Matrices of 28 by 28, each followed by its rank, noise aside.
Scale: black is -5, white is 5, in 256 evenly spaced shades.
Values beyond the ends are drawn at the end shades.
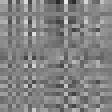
two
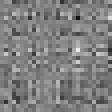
three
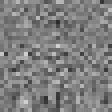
six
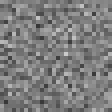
eight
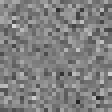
eight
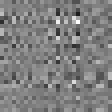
three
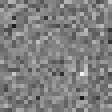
eight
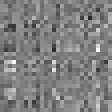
four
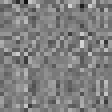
three
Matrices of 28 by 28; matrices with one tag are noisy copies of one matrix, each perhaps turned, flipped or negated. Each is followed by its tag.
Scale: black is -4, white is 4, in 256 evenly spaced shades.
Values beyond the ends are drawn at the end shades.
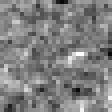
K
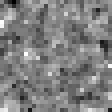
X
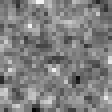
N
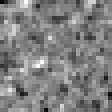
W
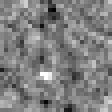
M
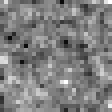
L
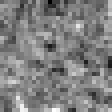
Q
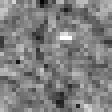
M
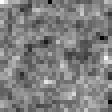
L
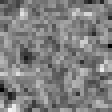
X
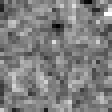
X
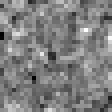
N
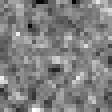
N
